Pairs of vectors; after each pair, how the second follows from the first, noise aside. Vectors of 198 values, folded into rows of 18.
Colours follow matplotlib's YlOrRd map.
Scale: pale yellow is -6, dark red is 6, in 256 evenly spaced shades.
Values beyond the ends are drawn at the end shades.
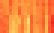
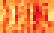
wrapped around, scaled up.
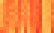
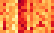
wrapped around, negated, scaled up.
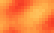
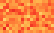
shuffled.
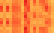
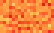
shuffled.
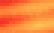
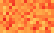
shuffled.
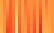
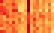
wrapped around, negated, scaled up.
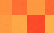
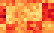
wrapped around, scaled up.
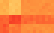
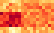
wrapped around, negated, scaled up.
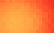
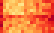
wrapped around, scaled up.
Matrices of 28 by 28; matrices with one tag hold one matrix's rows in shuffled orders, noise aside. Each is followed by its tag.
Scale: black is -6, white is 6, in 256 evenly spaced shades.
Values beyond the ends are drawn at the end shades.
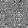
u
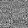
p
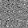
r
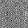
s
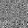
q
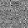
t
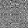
t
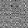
t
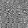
r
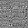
p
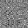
r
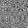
q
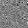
q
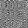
r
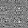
u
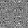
u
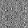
s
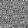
p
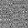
p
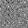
r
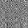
s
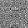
t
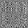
s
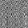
s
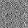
s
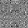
t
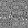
p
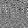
q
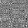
p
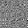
q
